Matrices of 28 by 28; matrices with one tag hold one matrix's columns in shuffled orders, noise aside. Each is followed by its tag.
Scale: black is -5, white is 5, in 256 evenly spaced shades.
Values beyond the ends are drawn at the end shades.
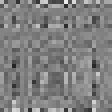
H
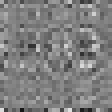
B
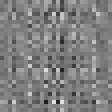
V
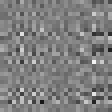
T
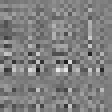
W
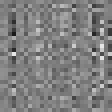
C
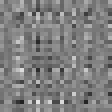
V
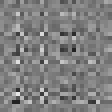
T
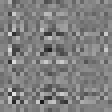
T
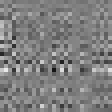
W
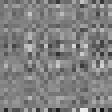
B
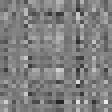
V
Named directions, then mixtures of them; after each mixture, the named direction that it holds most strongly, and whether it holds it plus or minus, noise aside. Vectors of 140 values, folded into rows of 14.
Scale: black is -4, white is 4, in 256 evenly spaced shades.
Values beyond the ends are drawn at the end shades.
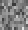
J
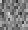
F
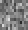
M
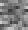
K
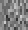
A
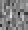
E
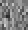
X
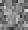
K, minus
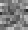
K, plus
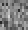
X, minus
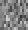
A, minus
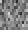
F, plus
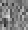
X, minus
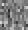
X, plus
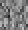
X, plus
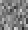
J, minus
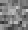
K, minus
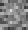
K, minus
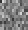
F, minus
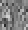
X, minus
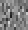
E, minus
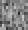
E, plus
